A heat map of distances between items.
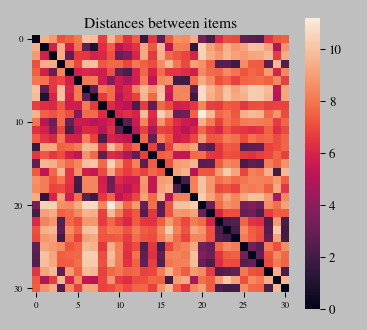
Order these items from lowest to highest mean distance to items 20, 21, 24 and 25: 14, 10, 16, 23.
23, 14, 16, 10
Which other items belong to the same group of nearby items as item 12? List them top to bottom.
8, 14
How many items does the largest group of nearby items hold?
8
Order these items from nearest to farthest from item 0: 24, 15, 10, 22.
15, 22, 24, 10
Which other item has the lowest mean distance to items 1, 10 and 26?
11
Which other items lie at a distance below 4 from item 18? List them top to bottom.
5, 9, 17
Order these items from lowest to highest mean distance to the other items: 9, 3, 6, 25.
25, 3, 9, 6
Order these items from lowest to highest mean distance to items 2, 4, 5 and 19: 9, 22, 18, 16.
18, 9, 16, 22
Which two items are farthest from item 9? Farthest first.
20, 15
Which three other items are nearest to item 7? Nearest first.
1, 19, 6
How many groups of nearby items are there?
7
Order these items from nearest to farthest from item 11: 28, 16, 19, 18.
18, 19, 16, 28
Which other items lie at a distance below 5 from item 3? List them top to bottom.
22, 23, 24, 28, 30
